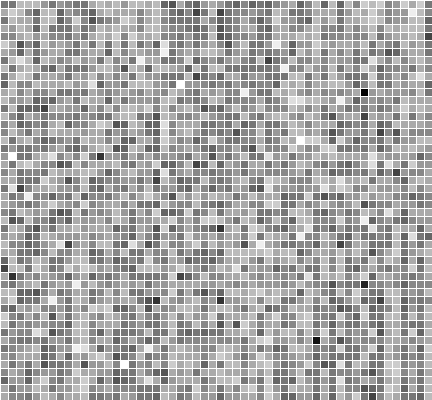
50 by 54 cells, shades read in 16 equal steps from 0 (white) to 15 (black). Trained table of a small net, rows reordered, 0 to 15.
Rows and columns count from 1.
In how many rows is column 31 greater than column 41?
21
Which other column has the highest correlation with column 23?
12
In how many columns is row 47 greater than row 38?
19
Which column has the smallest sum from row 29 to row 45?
10
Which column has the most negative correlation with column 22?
47
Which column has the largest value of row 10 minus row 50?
25
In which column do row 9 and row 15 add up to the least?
36
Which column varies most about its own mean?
46
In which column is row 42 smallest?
5
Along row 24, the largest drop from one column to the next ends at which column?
34
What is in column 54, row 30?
9
